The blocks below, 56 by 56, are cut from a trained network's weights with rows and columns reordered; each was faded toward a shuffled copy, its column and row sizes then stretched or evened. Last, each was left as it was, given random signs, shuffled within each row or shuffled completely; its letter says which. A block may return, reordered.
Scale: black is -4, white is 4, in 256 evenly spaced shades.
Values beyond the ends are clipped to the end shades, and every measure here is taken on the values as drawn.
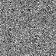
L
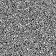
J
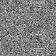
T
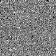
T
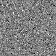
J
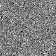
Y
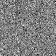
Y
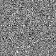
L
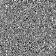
L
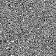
T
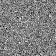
J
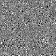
T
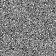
J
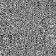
T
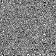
L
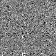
L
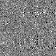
T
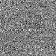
T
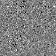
L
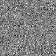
T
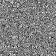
Y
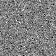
J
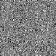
T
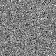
J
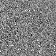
L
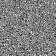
J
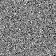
J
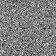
Y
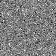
J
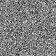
Y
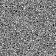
Y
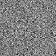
T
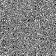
L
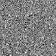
T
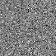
L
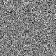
T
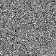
L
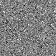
J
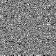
T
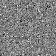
Y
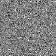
T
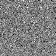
Y
